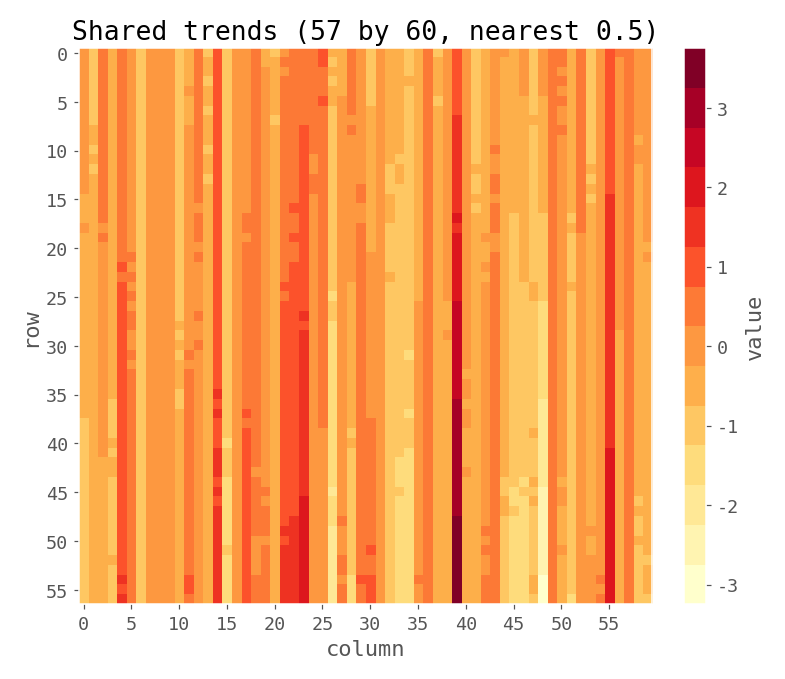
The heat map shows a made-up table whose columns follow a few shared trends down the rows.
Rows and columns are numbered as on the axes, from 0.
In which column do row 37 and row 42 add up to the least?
48
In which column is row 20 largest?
39
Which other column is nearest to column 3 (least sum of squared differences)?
44
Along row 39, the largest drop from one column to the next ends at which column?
40
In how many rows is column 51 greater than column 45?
12
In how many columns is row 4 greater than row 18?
10
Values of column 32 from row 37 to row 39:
-1 -1 -1
